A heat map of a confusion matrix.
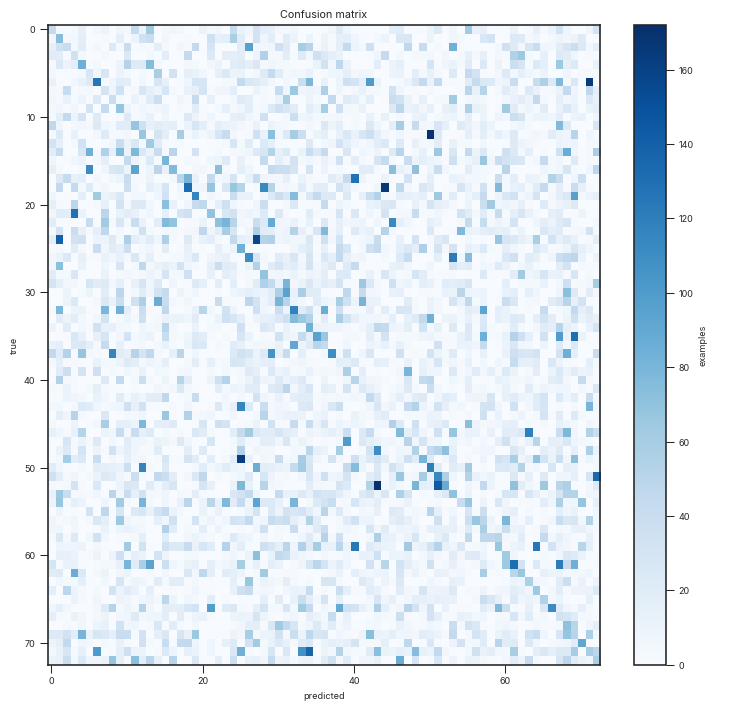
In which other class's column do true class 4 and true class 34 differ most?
13
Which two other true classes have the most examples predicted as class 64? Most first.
59, 49
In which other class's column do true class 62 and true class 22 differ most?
45
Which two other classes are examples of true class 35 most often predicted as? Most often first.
69, 67
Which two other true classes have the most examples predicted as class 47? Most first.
39, 59
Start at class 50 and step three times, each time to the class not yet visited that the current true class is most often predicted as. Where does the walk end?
31
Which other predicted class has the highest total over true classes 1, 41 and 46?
63
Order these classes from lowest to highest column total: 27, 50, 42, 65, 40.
40, 65, 42, 50, 27
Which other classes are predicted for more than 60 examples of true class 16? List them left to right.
5, 11, 22, 45, 48
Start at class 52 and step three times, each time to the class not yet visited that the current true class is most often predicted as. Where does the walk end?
49
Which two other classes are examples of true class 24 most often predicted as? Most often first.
27, 1
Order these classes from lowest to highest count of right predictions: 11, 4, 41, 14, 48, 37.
41, 14, 48, 11, 4, 37
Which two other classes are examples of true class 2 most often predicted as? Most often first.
26, 53
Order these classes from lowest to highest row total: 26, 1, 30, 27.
1, 27, 30, 26
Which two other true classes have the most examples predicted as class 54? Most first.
23, 30
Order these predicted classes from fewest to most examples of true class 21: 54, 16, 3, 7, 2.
16, 2, 54, 7, 3
